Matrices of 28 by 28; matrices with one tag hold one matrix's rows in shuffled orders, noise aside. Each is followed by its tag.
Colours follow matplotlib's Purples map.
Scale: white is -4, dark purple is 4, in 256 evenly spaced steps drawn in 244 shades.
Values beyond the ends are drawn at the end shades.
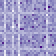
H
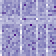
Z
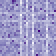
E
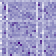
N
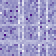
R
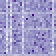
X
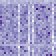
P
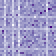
H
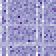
N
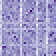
Z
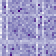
N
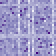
P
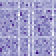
P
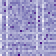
N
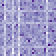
H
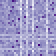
E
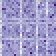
Z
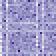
N
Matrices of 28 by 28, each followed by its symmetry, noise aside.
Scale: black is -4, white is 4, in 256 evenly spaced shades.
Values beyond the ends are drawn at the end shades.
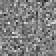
antisymmetric.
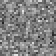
same after a half turn.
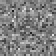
mirrored left to right.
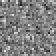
antisymmetric.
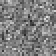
same after a half turn.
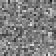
same after a half turn.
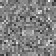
mirrored left to right.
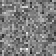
mirrored top to bottom.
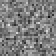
same after a half turn.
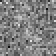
same after a half turn.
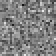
antisymmetric.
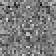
mirrored left to right.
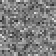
same after a half turn.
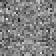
mirrored left to right.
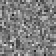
antisymmetric.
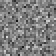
antisymmetric.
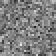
same after a half turn.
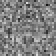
mirrored left to right.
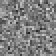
antisymmetric.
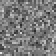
same after a half turn.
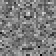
mirrored left to right.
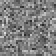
same after a half turn.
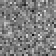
antisymmetric.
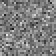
same after a half turn.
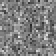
mirrored top to bottom.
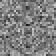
mirrored left to right.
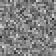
antisymmetric.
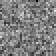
antisymmetric.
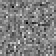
antisymmetric.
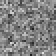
mirrored top to bottom.
